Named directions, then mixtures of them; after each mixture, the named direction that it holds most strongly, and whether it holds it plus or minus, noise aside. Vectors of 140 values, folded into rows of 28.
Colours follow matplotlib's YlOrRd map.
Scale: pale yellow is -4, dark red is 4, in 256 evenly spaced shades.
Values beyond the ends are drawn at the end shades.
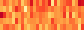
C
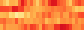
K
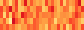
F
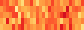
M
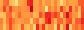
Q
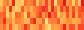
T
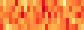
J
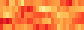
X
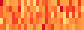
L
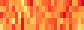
M, plus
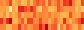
F, minus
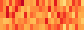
T, minus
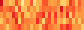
L, plus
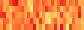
Q, minus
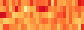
C, plus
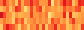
C, plus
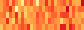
M, plus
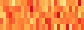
Q, plus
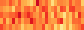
M, minus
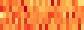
C, minus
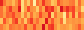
L, plus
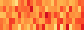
Q, plus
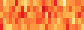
J, plus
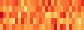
C, plus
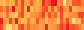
J, plus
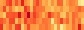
C, minus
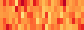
J, minus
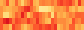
X, plus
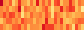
L, plus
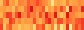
Q, plus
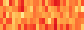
F, minus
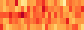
J, plus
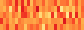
L, minus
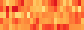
K, plus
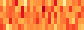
J, plus
